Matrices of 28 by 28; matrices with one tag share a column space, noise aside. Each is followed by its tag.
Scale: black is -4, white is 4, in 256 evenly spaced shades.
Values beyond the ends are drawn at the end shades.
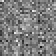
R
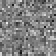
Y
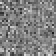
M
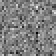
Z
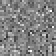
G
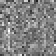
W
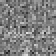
Z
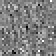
Z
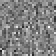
Z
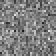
Y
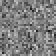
G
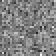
M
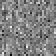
M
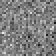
R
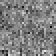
Z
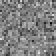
Y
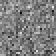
Z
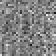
R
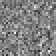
Z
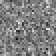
Y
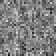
M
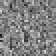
G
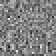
G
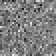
W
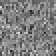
Z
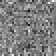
W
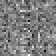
G
